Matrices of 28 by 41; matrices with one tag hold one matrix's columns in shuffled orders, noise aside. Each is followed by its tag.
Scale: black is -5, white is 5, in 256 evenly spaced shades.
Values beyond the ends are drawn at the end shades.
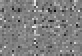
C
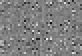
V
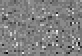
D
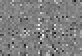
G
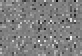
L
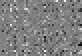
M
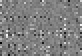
G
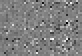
V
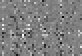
G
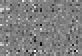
M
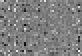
M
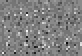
D
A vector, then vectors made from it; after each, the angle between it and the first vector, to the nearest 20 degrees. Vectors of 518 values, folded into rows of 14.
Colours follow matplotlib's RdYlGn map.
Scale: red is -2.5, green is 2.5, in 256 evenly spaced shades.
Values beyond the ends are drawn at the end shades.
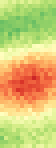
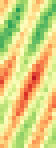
60 degrees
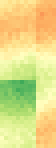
140 degrees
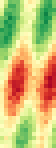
40 degrees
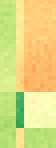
80 degrees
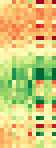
140 degrees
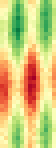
40 degrees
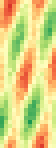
80 degrees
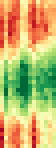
160 degrees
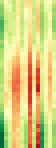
60 degrees
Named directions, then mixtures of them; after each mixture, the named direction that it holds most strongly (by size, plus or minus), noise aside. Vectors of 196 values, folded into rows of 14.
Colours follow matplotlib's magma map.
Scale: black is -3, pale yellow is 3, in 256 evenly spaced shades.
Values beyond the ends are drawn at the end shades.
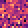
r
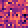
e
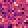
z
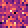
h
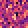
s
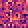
e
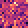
z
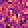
e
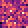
h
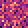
r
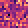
r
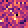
s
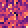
s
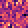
s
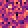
s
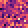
r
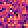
e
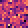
e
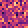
s
